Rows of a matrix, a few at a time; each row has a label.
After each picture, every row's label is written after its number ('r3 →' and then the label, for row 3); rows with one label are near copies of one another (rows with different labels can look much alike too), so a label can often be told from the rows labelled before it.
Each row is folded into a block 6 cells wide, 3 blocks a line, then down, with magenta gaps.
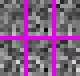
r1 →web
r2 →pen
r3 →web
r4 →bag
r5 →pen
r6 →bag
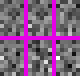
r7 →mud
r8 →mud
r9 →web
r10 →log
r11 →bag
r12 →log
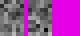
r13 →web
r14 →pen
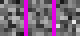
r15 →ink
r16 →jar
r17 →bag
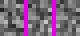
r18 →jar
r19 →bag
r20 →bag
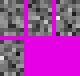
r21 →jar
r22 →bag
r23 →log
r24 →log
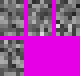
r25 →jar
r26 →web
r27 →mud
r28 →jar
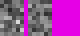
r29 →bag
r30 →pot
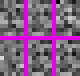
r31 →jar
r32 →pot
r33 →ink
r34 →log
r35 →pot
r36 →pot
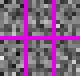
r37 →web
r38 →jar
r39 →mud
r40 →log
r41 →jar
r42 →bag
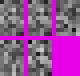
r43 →ink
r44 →ink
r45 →pen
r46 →web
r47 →ink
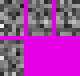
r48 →mud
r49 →jar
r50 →jar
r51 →log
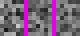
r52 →pot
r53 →pen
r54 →pot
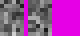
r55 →web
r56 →pen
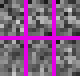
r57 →bag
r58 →ink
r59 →ink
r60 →web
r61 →web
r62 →ink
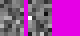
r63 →bag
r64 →log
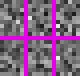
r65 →bag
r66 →log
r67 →mud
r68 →pen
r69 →jar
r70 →log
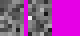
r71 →pen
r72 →log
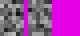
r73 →pot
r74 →jar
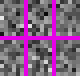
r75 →log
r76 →mud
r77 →web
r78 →mud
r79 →bag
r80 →pen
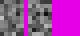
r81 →log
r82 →pot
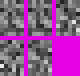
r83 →jar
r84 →jar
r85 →bag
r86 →mud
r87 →bag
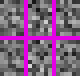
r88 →ink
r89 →bag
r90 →jar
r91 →jar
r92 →mud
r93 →pot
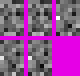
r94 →pot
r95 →pot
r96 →log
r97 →log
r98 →log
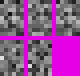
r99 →ink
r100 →pot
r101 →ink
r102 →log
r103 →mud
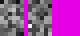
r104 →ink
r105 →mud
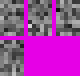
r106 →pot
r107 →mud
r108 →jar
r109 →web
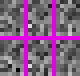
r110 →pen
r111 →mud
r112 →web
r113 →pen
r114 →mud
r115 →web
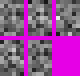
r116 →pot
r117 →ink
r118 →log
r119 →ink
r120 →pot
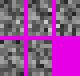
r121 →bag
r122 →bag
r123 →mud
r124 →ink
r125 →jar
